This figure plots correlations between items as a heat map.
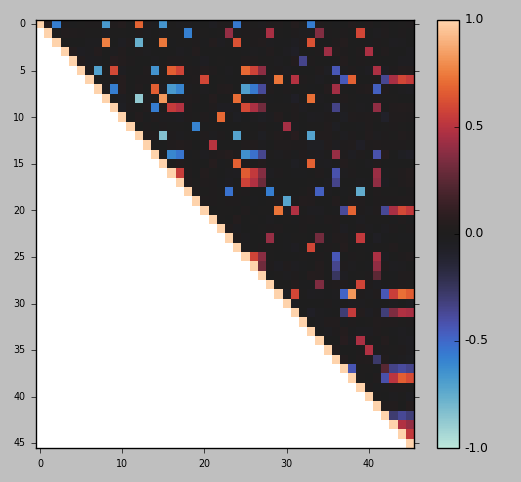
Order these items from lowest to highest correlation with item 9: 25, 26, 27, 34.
34, 27, 26, 25
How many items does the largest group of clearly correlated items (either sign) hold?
11
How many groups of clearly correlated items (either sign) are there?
9
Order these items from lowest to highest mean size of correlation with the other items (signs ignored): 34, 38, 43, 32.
32, 34, 43, 38
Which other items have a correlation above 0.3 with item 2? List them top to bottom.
8, 15, 24, 33
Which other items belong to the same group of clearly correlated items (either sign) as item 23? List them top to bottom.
1, 18, 28, 34, 39
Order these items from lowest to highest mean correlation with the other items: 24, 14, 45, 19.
14, 19, 24, 45
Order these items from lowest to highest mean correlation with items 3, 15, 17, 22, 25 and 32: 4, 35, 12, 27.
12, 4, 35, 27
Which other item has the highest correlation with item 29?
38
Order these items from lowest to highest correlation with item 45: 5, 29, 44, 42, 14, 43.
42, 14, 5, 43, 44, 29
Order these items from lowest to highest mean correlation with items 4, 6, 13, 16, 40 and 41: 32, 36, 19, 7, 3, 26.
7, 36, 32, 19, 3, 26
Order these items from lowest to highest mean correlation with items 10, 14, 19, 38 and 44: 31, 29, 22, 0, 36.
0, 36, 22, 31, 29
